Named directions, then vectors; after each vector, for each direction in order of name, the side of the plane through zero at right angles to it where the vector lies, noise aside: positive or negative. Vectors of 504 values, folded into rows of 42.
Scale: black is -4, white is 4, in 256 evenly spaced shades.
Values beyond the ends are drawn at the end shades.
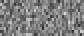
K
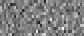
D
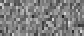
negative, positive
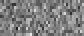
positive, positive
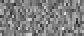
positive, positive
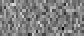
negative, negative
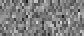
negative, positive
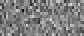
positive, negative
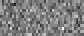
positive, positive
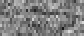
negative, negative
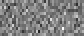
positive, positive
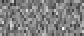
positive, positive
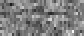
positive, negative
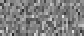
positive, negative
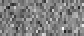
positive, positive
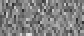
positive, positive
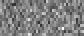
positive, positive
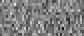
negative, negative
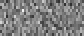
negative, positive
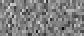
negative, negative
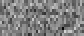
negative, negative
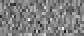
positive, positive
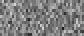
negative, negative
